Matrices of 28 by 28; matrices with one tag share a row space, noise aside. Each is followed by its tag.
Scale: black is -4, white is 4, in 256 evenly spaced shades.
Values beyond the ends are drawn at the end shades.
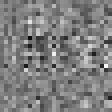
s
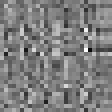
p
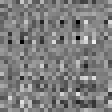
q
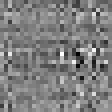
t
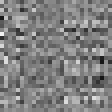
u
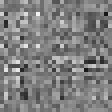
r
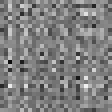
q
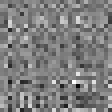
q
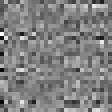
u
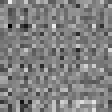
q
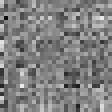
u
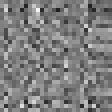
p
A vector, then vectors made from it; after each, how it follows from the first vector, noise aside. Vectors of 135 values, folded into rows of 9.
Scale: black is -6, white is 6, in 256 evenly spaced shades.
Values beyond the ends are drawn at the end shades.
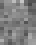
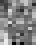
reversed, negated, scaled up.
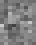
wrapped around.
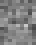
wrapped around.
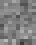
wrapped around.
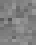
wrapped around, negated, shrunk.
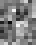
wrapped around, negated, scaled up.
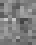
wrapped around.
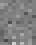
reversed, partly zeroed.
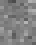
negated, partly zeroed.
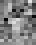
wrapped around, negated, scaled up.
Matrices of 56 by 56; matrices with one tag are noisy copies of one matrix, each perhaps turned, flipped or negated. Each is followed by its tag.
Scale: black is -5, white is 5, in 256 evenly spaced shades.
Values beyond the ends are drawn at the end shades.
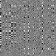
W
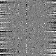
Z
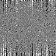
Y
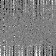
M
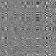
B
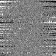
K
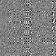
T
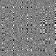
W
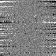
K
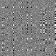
W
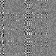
T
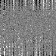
M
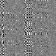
T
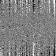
K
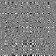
W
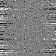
Y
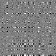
W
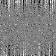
Y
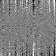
K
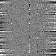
Z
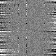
Z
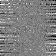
M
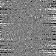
Y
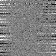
M
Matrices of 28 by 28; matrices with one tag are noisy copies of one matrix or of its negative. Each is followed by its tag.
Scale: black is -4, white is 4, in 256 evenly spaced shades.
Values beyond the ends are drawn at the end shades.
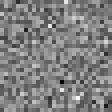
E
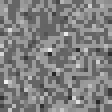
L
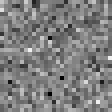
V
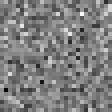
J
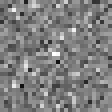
V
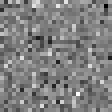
V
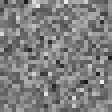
V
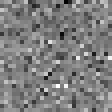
V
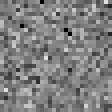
J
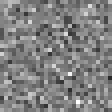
L
